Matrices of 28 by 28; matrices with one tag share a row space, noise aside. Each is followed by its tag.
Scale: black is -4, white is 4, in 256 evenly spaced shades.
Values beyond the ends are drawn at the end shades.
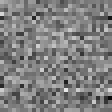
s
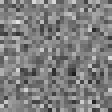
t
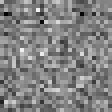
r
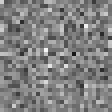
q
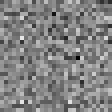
s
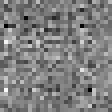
r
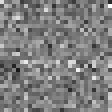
t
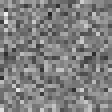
r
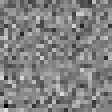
r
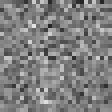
q
